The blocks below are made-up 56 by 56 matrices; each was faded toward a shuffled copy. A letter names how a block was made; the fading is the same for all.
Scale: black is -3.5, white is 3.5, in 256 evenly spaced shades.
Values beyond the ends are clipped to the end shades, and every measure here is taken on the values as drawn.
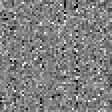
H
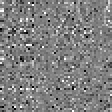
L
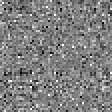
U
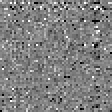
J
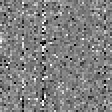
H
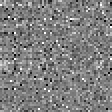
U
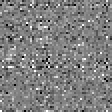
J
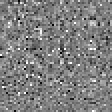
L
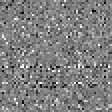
J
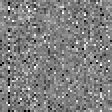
H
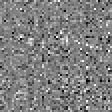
L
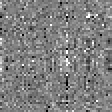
L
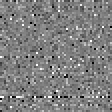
J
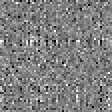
U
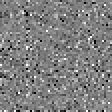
J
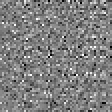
U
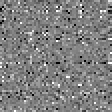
J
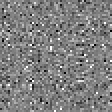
U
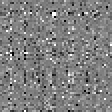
L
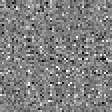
J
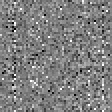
H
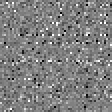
J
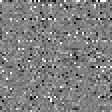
J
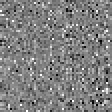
L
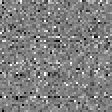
J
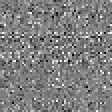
J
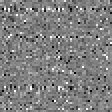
J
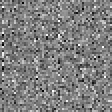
H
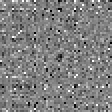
J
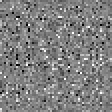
L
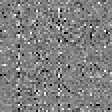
L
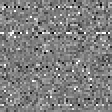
J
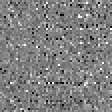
J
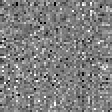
U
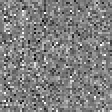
H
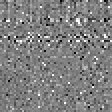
J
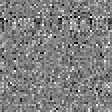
U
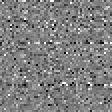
J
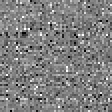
U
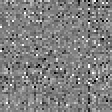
L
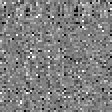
J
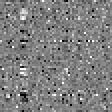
J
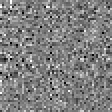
U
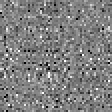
L
